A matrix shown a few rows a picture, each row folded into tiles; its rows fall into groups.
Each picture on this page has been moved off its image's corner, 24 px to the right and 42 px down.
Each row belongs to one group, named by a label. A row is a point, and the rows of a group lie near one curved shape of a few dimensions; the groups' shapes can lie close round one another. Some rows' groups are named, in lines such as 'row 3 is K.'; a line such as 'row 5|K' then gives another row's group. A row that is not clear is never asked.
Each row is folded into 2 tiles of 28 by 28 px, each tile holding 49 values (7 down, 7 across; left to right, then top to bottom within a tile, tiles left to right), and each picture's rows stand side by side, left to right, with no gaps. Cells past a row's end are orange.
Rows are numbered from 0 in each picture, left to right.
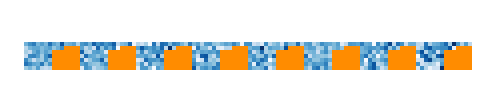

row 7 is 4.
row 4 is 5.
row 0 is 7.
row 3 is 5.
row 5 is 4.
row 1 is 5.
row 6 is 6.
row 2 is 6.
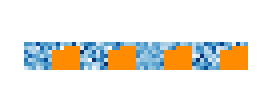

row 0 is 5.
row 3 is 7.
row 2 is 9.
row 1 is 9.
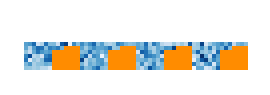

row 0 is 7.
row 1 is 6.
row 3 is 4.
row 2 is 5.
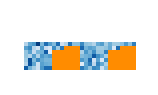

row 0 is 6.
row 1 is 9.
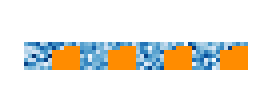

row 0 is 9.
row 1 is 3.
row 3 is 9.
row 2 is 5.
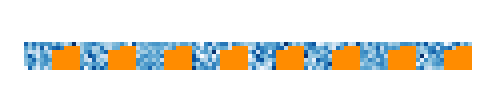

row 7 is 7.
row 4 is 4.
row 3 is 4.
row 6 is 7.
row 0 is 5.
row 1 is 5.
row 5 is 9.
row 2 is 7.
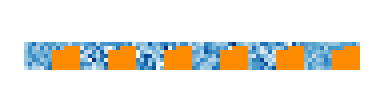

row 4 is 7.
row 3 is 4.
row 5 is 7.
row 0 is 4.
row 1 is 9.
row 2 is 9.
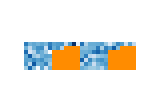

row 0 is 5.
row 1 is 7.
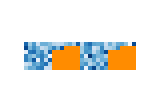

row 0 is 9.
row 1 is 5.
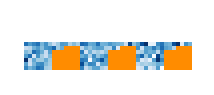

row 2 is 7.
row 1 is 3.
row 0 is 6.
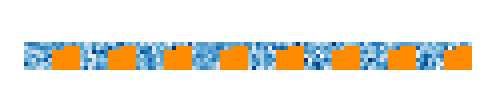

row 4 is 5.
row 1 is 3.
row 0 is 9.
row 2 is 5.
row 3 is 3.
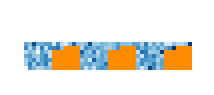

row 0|5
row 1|9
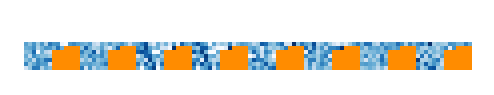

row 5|5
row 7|6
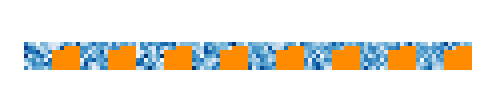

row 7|6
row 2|7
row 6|5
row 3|4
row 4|5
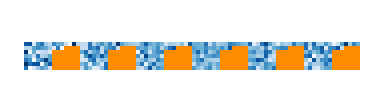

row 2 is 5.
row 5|7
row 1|4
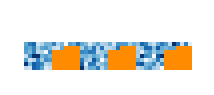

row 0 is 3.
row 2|7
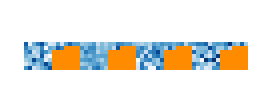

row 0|7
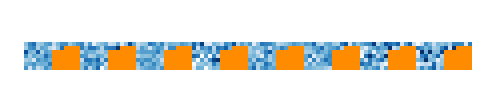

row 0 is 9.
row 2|7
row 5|7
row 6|9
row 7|3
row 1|5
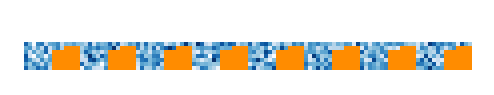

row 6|5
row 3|7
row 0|4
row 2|5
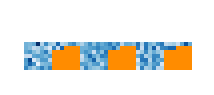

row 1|4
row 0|6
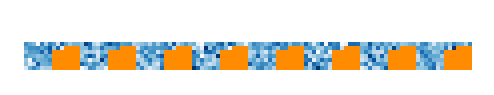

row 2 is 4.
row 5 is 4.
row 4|7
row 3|4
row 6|4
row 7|3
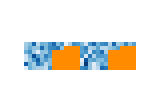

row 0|4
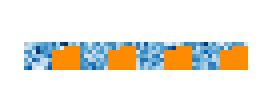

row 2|5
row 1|4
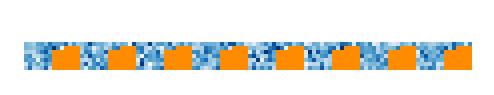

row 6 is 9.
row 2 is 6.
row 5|3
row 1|5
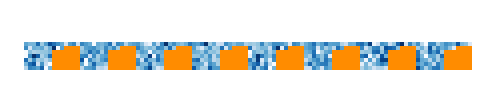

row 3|6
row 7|4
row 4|9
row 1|6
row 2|6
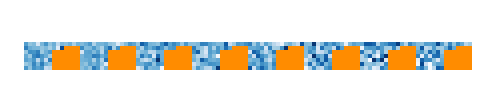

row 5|4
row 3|7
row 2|7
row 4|5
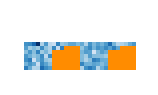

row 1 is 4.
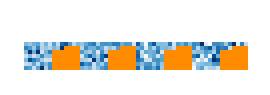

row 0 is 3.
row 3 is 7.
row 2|4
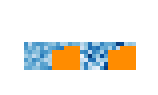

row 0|7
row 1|4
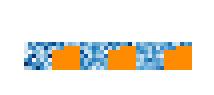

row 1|5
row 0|7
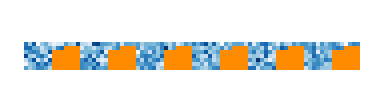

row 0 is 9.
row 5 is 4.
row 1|7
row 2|9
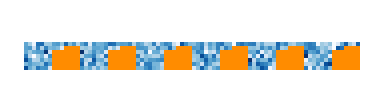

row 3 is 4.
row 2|4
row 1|5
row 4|6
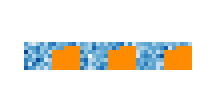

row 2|9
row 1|3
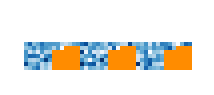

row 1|3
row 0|3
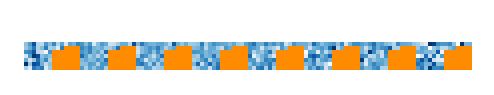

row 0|3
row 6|6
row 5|9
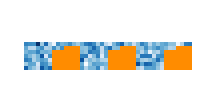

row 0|6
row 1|6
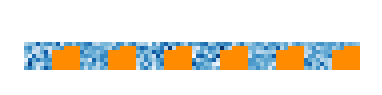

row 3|9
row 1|9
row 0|6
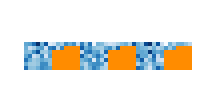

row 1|9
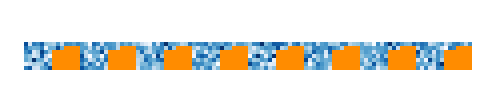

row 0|7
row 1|4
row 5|6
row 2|6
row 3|9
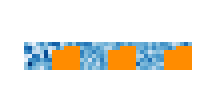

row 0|6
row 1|9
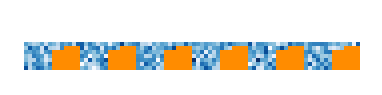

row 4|7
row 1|7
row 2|5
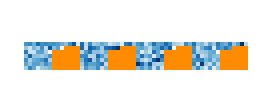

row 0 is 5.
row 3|5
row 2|3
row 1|5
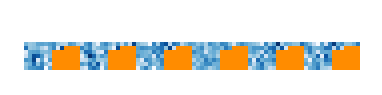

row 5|6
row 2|6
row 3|4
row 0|9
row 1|3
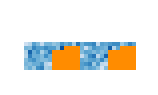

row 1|9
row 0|3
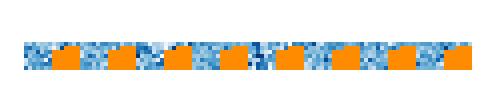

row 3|7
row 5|7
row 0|9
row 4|3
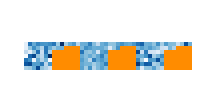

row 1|9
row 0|7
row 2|3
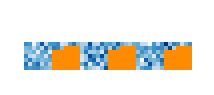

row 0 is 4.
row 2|6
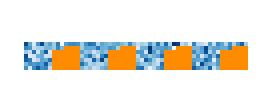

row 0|4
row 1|9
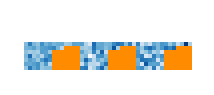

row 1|3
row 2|5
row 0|3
